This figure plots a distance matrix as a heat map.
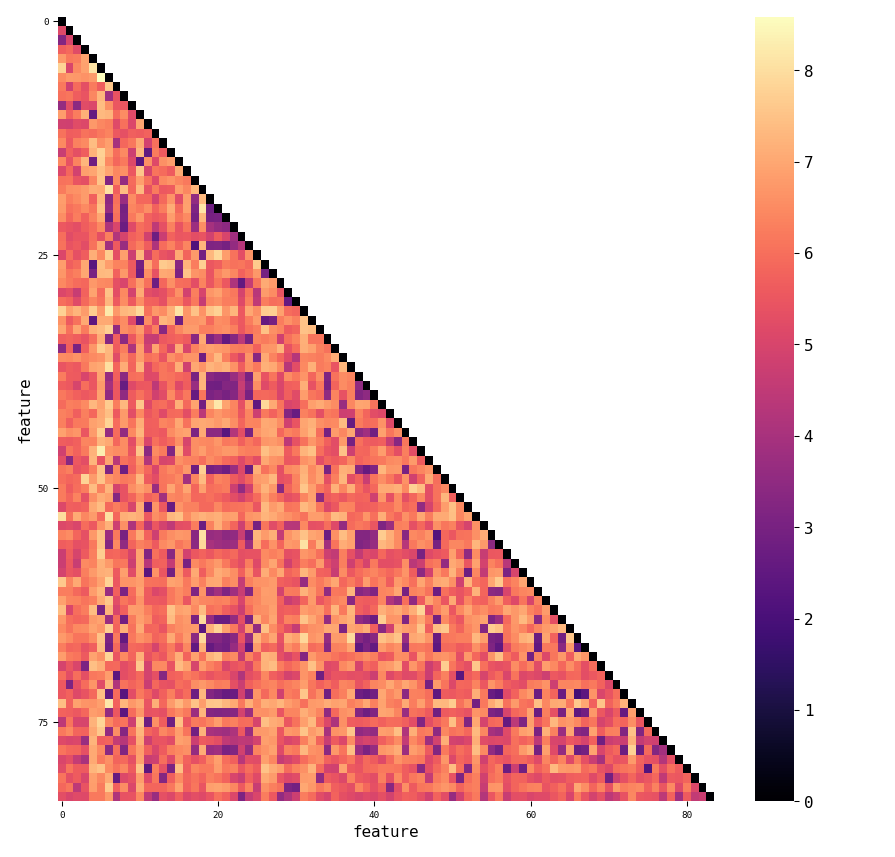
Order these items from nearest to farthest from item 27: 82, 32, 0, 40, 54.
32, 54, 40, 82, 0
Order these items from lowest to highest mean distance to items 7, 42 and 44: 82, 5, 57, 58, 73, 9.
82, 57, 9, 58, 73, 5
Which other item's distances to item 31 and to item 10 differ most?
15
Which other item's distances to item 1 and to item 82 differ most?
71
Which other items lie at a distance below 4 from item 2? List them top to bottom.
0, 9, 35
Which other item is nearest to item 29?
30
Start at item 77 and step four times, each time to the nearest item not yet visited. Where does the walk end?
83
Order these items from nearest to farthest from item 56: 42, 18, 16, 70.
70, 16, 42, 18
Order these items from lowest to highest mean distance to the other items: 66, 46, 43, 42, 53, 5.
66, 42, 46, 43, 53, 5
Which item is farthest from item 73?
6
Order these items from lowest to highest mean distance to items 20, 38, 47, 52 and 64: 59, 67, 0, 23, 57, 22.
67, 22, 57, 23, 59, 0
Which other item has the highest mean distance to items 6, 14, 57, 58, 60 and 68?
5
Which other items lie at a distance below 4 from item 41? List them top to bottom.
18, 25, 36, 54, 65
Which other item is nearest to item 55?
48
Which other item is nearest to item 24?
17
